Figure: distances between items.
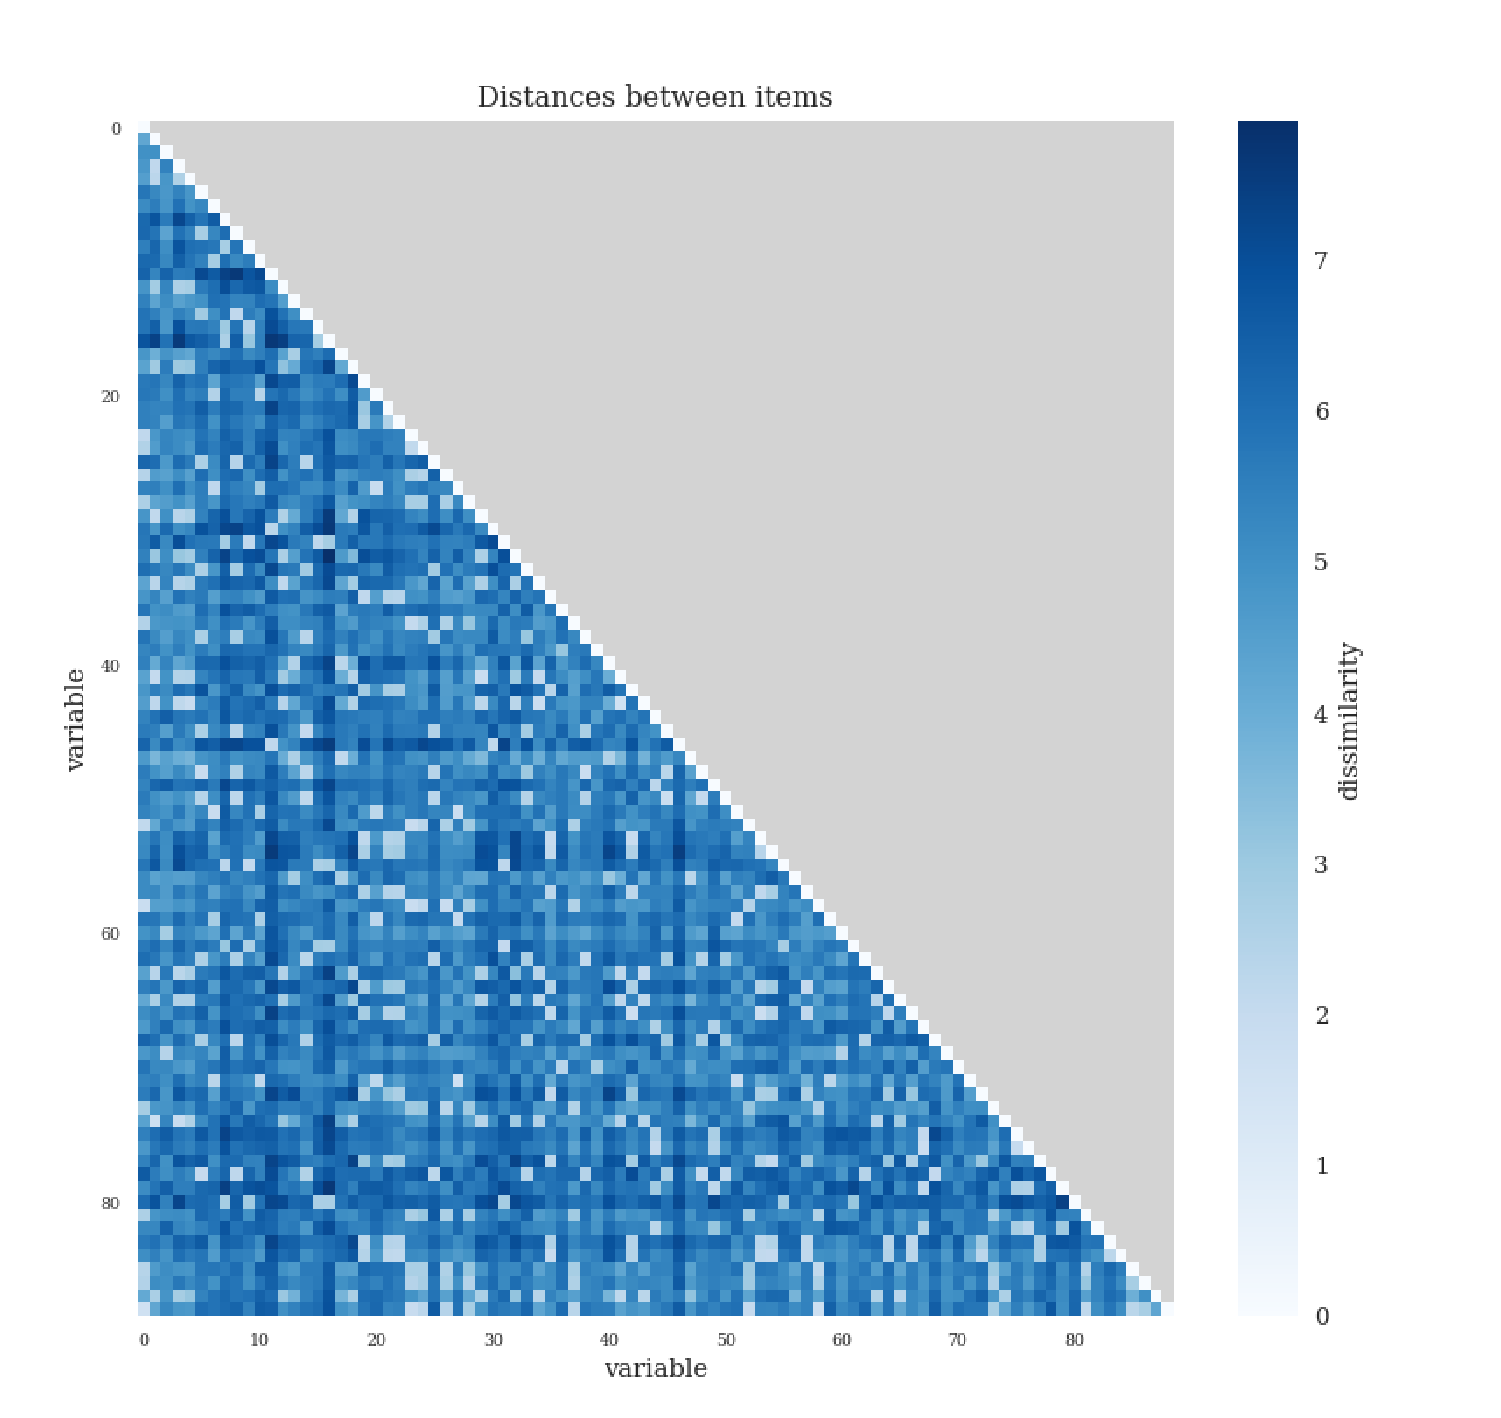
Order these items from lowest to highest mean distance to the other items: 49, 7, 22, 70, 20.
22, 20, 70, 49, 7
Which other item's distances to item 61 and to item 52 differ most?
16
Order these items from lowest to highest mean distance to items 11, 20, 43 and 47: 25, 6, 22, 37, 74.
74, 6, 37, 22, 25
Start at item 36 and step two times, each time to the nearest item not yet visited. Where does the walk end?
39
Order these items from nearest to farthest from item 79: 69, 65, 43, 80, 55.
65, 43, 69, 55, 80
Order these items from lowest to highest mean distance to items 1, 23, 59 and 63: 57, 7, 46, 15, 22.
57, 22, 46, 15, 7
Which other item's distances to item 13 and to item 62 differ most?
40
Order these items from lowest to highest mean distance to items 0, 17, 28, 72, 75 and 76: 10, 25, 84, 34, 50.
84, 34, 50, 10, 25
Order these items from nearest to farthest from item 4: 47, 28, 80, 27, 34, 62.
34, 47, 28, 27, 62, 80
